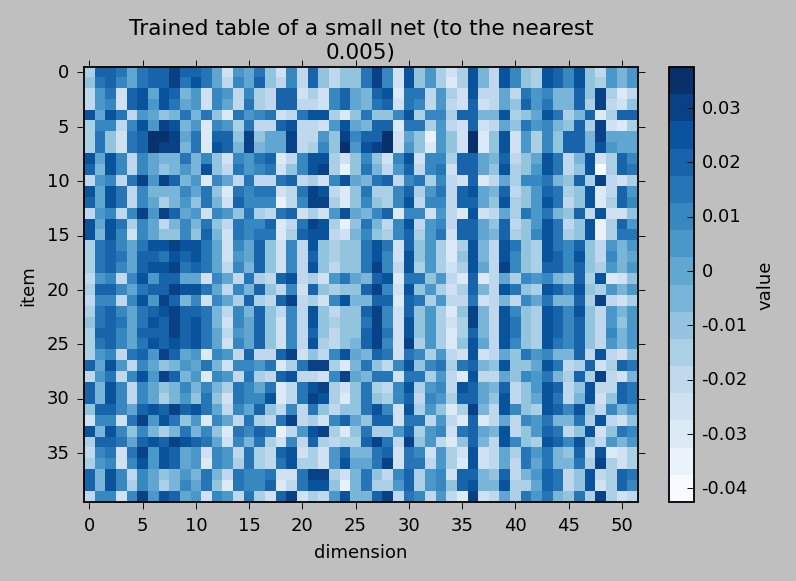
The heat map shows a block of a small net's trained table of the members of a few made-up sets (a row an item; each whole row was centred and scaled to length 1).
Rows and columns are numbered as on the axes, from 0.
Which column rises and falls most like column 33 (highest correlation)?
42
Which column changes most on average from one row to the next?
48
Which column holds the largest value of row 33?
22
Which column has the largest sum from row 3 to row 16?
36
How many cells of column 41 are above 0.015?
1
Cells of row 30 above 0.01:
18
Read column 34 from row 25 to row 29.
-0.03 -0.02 -0.015 -0.02 -0.02
